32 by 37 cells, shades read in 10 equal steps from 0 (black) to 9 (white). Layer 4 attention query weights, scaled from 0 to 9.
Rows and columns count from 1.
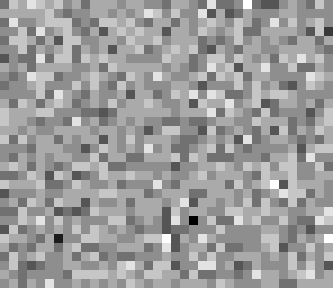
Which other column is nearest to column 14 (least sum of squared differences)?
16
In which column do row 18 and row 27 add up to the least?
7
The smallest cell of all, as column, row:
22, 25
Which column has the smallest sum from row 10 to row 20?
34
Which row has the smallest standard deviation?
32
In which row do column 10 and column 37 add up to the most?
27
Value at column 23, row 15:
3
